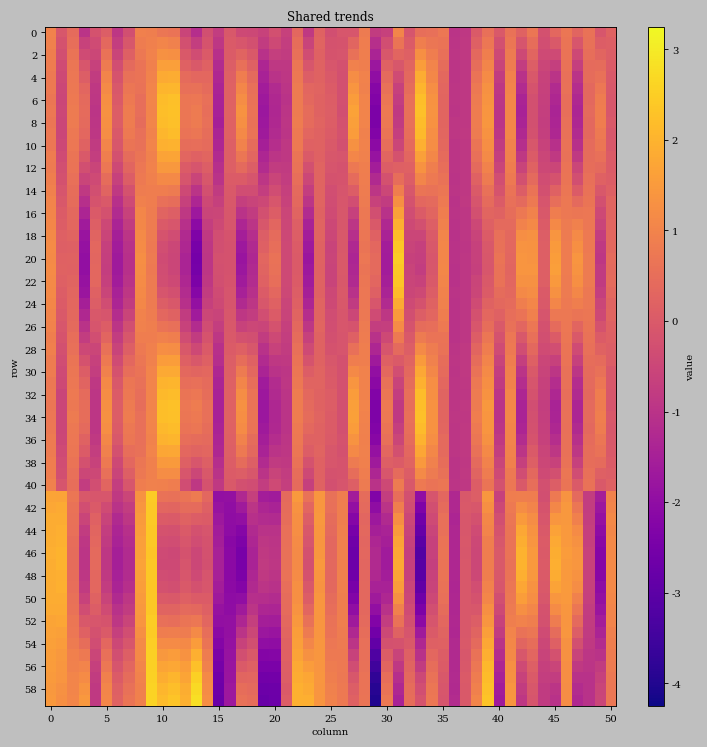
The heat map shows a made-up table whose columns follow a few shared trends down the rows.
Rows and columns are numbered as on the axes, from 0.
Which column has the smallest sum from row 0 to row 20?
29
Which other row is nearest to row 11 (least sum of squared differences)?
37
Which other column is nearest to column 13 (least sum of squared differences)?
23
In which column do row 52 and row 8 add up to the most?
9
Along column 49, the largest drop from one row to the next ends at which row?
41
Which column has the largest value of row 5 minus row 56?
33
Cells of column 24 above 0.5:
19
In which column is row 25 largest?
31
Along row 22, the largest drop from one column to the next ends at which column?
32
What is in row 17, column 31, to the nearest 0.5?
2
